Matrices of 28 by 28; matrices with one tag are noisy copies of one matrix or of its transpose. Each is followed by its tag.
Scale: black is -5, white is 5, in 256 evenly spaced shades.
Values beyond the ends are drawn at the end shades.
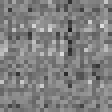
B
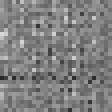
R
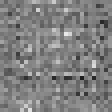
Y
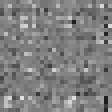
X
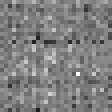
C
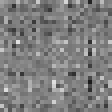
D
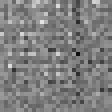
R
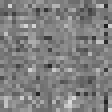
X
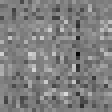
Y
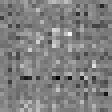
Y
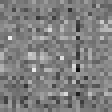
Y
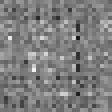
Y
